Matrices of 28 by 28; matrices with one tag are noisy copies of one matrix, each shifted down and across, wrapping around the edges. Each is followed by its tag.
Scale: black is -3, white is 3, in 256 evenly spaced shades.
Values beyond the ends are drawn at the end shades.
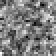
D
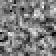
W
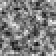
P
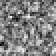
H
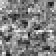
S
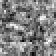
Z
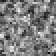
D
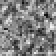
D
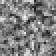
W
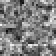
S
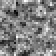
S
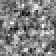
D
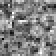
S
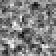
W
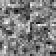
S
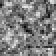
P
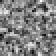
H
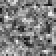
P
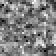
W
